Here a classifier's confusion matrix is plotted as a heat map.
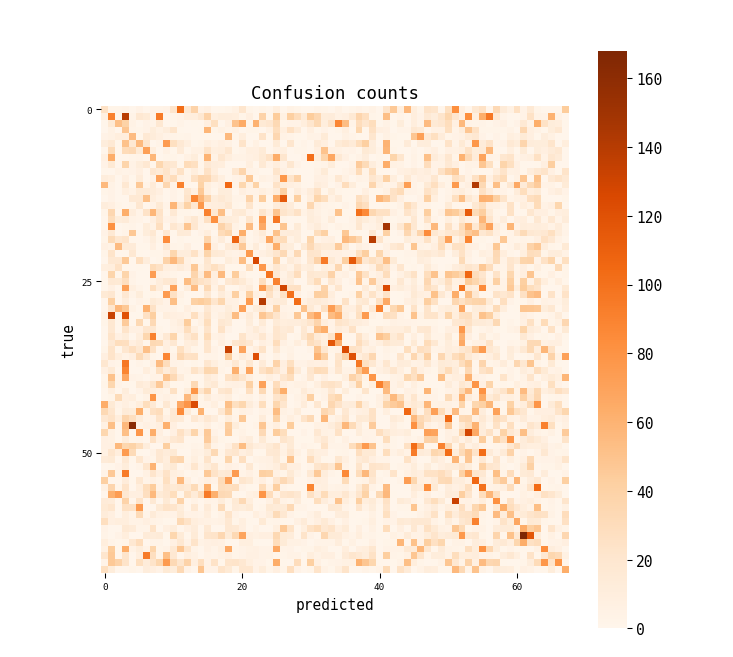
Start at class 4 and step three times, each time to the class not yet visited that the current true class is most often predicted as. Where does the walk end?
55
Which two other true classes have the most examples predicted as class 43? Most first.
63, 29
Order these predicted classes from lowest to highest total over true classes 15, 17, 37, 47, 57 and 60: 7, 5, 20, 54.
20, 5, 7, 54
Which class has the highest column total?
3
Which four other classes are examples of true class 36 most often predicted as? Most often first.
22, 9, 67, 31
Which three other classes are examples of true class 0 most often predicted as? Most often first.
11, 51, 44
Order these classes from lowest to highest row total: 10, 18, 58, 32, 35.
32, 58, 10, 18, 35
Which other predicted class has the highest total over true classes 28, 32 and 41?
23
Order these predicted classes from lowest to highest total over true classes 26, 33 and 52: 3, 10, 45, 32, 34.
45, 32, 3, 10, 34
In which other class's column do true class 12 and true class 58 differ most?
5
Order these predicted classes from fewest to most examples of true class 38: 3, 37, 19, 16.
16, 37, 19, 3
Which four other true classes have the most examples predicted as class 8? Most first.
1, 10, 37, 40
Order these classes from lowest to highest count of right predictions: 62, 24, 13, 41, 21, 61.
41, 61, 21, 13, 24, 62
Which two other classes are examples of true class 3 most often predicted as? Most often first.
15, 53
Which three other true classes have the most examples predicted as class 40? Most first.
29, 13, 33
